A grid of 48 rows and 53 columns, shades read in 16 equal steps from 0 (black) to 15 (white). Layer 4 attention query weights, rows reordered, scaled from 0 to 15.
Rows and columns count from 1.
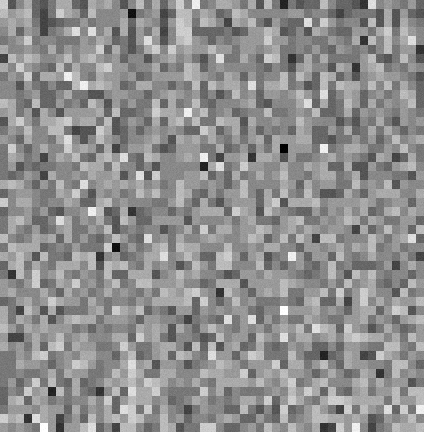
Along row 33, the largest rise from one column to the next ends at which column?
29
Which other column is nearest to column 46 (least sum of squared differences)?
40
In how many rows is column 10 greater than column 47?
26
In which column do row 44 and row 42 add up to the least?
13
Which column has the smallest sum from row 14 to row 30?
15
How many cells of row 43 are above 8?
30
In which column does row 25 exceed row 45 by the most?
8
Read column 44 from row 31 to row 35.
5 11 7 4 6
